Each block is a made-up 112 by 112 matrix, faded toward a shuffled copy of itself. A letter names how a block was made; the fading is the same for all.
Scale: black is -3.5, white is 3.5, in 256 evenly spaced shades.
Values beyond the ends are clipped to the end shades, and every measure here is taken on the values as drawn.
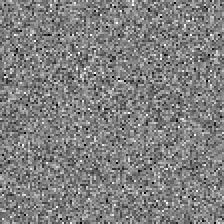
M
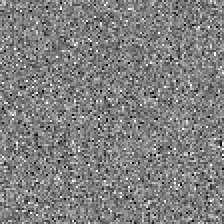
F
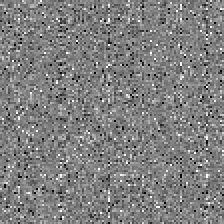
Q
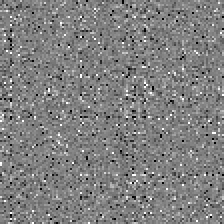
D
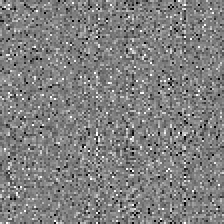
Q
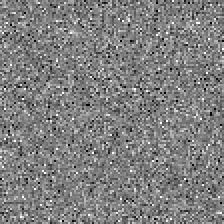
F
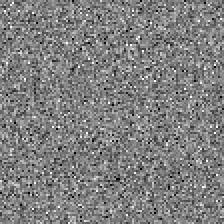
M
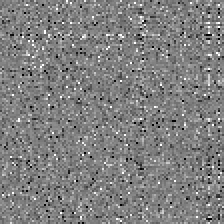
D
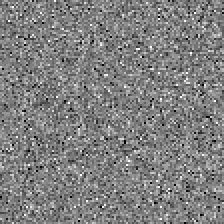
F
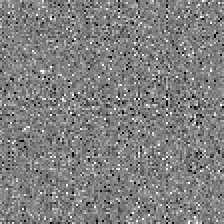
D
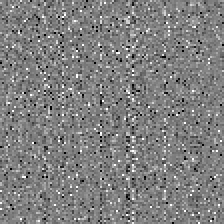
Q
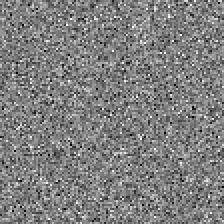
M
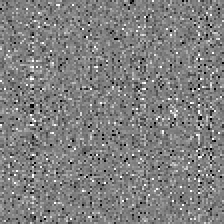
D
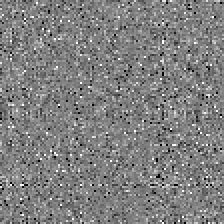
D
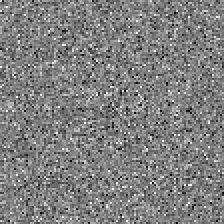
F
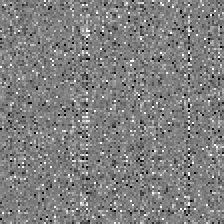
Q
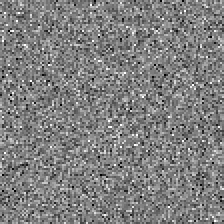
M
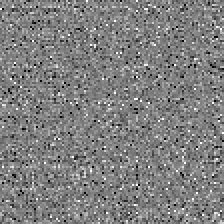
D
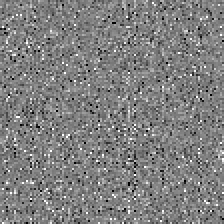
D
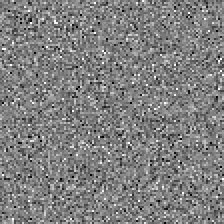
F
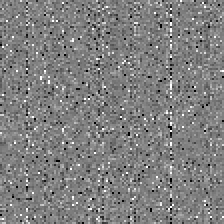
Q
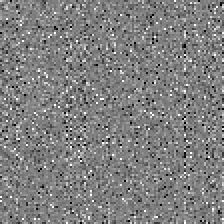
Q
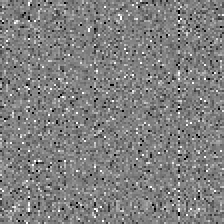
Q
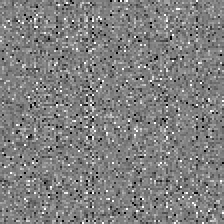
D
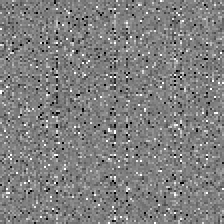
Q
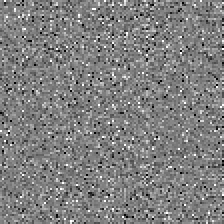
D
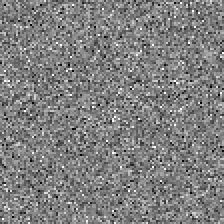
M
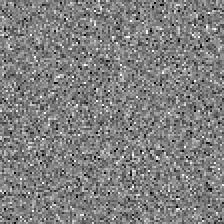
F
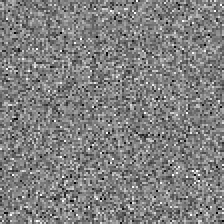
M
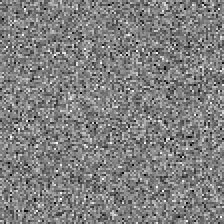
M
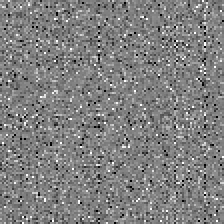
Q
